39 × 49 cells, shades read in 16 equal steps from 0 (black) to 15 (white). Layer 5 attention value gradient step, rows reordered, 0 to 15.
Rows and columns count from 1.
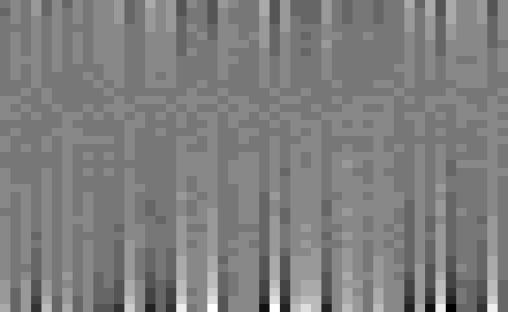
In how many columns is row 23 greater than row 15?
6
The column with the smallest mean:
44
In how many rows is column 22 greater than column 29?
12
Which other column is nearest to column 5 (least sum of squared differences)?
1
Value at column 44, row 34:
5
